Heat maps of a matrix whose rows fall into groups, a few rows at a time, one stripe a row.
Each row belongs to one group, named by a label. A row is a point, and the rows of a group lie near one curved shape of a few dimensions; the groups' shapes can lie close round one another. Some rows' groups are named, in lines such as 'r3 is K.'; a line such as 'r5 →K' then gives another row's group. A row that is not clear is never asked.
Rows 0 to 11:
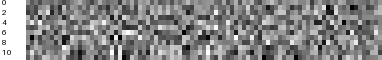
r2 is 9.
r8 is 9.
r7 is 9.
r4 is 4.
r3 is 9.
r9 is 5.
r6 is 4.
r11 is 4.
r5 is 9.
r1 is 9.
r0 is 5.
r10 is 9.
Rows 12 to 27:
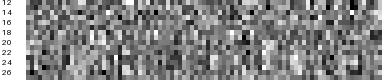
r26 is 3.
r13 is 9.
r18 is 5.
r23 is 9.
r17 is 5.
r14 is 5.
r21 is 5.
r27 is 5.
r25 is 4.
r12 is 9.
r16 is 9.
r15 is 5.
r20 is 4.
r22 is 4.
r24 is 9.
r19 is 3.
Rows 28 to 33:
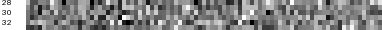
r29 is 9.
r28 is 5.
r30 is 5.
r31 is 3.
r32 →9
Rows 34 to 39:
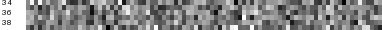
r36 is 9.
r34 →4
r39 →5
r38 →9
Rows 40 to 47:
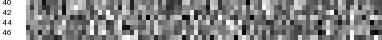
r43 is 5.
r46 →3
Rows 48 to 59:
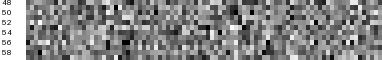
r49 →9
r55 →9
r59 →9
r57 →5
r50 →5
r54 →4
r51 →9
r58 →4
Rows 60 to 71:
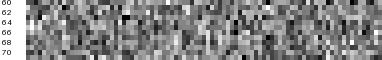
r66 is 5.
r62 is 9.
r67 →5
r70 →4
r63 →4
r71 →3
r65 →4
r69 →9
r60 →9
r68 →4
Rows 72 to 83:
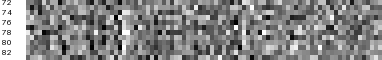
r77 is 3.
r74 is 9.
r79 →9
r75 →9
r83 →5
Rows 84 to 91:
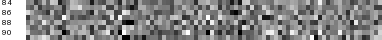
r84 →5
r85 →4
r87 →5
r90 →5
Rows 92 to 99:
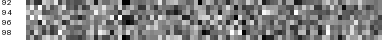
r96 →4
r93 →4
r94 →4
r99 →4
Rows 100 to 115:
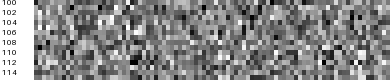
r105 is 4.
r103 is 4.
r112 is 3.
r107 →9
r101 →5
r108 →4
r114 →4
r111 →9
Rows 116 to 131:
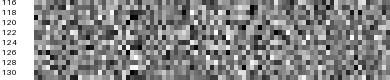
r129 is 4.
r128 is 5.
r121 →5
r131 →9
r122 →5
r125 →9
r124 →4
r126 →9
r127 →4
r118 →4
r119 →3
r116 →9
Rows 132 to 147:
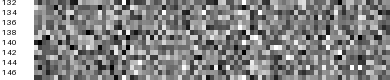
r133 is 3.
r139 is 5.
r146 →9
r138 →9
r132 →9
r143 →9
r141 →5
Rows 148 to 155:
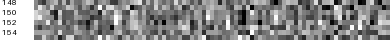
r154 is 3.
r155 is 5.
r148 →9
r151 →3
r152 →5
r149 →3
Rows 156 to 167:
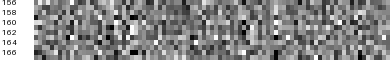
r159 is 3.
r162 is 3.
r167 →9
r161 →3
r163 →5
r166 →3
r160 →3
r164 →9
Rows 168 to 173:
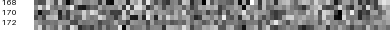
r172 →5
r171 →9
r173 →9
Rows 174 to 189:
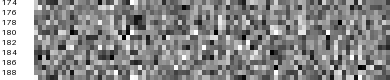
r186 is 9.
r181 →9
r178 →9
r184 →4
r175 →4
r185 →4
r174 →3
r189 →3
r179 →4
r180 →5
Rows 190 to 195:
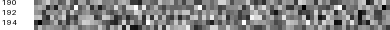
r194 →3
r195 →9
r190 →9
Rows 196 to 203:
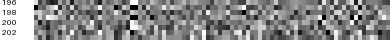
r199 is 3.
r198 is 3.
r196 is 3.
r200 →3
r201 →9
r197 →3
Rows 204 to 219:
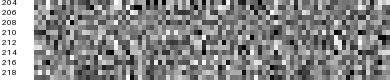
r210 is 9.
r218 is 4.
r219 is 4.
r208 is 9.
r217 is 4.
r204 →5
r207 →9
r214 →3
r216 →5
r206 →4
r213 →3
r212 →9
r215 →5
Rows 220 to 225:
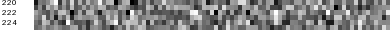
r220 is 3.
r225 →4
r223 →9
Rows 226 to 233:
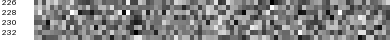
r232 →9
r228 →9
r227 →4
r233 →9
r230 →4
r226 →4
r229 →9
